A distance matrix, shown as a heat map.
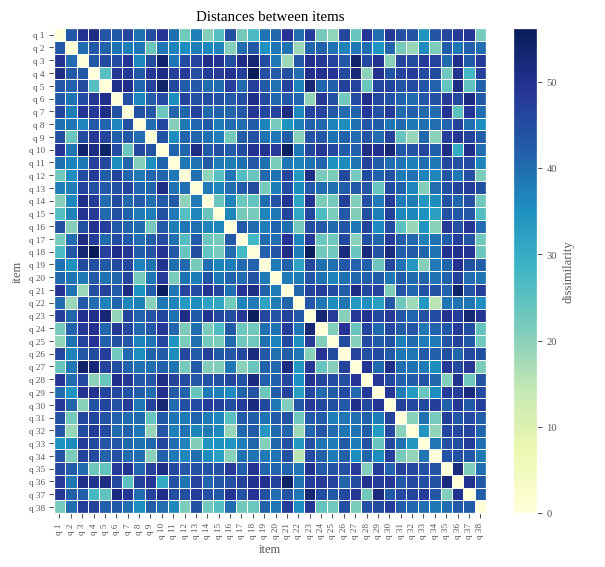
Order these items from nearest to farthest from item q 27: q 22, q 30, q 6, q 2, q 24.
q 24, q 22, q 2, q 6, q 30
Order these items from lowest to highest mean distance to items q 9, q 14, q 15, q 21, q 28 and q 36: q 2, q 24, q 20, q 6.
q 2, q 24, q 20, q 6
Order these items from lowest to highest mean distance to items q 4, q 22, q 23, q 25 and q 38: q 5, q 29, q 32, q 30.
q 32, q 5, q 29, q 30
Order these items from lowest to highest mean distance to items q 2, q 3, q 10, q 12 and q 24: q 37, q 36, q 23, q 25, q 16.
q 25, q 16, q 36, q 37, q 23
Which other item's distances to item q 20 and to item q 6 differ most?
q 23
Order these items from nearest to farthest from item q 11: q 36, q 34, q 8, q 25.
q 8, q 25, q 34, q 36
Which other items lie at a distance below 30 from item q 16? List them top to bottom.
q 2, q 9, q 22, q 31, q 32, q 34
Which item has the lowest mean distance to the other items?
q 22
